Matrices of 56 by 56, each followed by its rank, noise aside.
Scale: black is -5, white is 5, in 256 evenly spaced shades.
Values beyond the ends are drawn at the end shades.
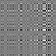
one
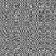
three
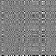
one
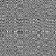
four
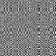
one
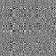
three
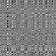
two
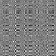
one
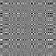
one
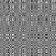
two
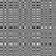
one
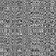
four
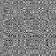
four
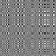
one
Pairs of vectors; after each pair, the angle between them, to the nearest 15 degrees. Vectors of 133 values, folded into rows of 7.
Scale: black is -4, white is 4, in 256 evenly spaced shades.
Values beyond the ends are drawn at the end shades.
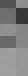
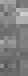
150 degrees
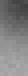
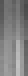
45 degrees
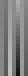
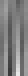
165 degrees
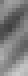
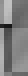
75 degrees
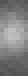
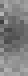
150 degrees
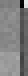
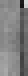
15 degrees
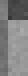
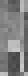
90 degrees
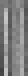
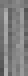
15 degrees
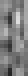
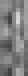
15 degrees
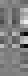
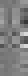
165 degrees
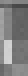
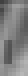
105 degrees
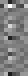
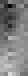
120 degrees
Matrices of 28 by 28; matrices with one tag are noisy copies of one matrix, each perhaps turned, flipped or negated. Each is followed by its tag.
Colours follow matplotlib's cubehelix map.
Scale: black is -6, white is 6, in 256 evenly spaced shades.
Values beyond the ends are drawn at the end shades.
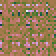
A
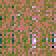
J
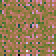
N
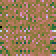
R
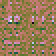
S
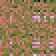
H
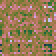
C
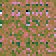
A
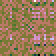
H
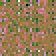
N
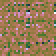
A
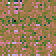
J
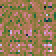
C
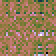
J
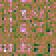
C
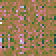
J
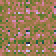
A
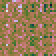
C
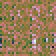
J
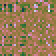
C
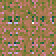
S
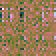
J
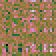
C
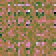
A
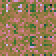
C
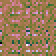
A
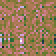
J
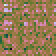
C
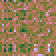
C
